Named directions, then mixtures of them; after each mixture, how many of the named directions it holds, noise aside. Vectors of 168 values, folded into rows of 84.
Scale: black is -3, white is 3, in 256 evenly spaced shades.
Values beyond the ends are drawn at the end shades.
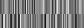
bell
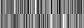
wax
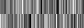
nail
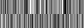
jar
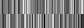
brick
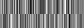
two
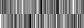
one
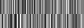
one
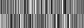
four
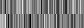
two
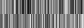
four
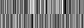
one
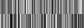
three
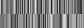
one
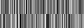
one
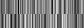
three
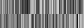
four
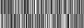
four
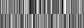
two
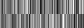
four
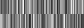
four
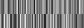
three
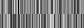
three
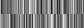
four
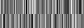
four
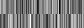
three
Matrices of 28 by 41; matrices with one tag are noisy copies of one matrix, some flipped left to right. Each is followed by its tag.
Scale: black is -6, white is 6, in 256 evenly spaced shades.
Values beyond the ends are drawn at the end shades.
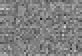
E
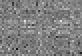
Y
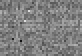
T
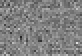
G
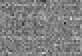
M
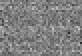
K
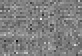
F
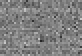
G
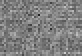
F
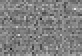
E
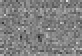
G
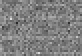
M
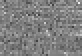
F
